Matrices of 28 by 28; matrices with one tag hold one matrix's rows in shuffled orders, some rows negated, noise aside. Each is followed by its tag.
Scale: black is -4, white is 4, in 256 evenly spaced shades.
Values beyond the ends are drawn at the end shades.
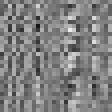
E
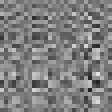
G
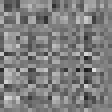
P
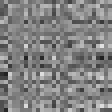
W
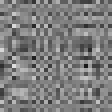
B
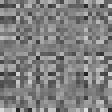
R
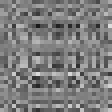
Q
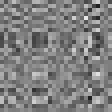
G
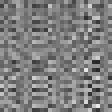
G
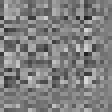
P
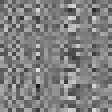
E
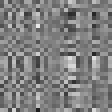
E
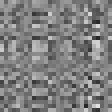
G
